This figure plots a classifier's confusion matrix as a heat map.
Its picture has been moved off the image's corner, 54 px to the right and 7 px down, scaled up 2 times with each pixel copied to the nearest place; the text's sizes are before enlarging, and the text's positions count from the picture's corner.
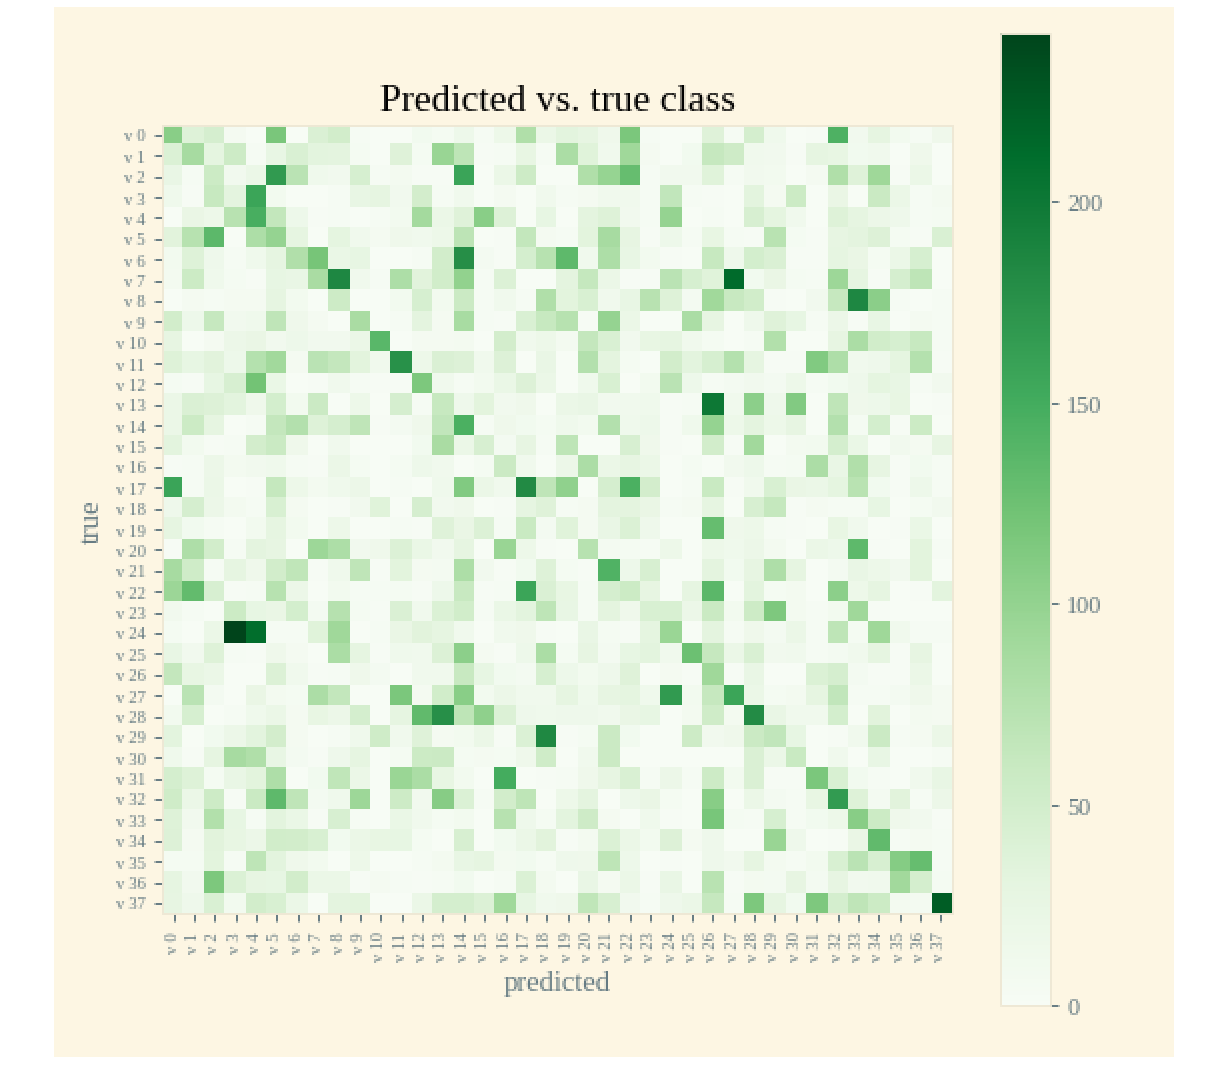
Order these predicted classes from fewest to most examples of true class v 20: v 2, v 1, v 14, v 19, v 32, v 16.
v 19, v 32, v 14, v 2, v 1, v 16
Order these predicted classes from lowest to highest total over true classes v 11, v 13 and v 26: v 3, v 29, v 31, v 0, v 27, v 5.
v 29, v 3, v 27, v 0, v 31, v 5
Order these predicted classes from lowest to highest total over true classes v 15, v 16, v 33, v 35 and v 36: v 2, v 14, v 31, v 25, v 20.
v 25, v 14, v 31, v 20, v 2
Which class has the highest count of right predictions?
v 37
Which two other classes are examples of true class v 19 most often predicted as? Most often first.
v 26, v 17
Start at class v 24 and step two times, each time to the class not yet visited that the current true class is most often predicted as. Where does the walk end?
v 4
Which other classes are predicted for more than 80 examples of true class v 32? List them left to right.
v 5, v 9, v 13, v 26
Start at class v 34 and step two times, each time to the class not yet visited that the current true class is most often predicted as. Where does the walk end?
v 18
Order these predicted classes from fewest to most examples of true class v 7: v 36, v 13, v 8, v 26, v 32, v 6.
v 6, v 26, v 13, v 36, v 32, v 8
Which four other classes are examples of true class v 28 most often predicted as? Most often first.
v 13, v 12, v 15, v 14
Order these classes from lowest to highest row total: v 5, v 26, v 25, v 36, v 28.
v 26, v 36, v 25, v 5, v 28
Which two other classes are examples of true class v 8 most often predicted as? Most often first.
v 33, v 34
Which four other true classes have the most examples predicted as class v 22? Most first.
v 17, v 2, v 0, v 1
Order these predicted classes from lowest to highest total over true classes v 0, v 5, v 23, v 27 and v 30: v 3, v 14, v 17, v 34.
v 34, v 3, v 17, v 14
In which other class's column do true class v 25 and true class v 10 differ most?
v 14
